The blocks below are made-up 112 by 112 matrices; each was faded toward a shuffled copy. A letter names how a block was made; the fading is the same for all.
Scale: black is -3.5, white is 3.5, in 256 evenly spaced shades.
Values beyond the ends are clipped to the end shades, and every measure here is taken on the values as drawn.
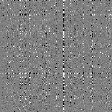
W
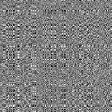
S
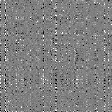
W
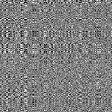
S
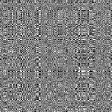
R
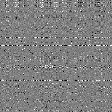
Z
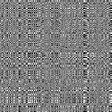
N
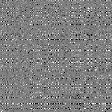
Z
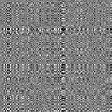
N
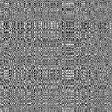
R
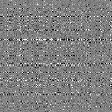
Z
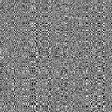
S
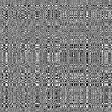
N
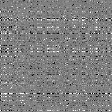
Z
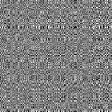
R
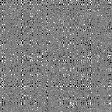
W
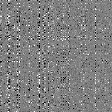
W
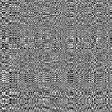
R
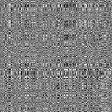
R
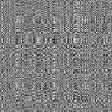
R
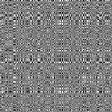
N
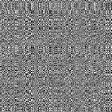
S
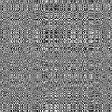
N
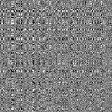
S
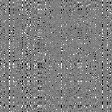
W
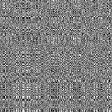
S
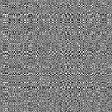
N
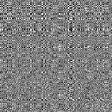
S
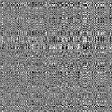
R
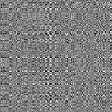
N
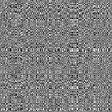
R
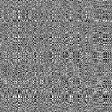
S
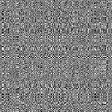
S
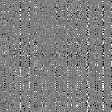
W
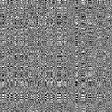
S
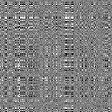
N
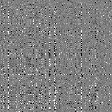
W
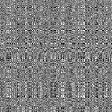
S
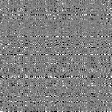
Z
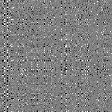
W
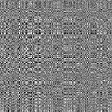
N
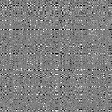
Z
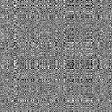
S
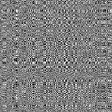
R
